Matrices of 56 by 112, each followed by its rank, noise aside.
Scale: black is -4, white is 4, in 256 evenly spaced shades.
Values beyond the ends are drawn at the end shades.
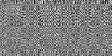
four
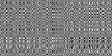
two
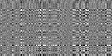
two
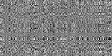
six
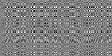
two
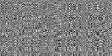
six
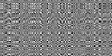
two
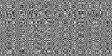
four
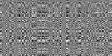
three
